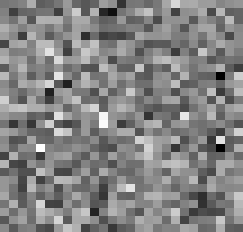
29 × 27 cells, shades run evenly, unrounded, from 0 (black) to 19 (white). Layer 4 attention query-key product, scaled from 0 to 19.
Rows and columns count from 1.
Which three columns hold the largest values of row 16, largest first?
12, 6, 18
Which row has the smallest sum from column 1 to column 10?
16
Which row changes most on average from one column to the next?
2
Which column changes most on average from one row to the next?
25
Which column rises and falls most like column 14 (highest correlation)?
15
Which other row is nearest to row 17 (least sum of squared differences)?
10
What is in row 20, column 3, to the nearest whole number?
8
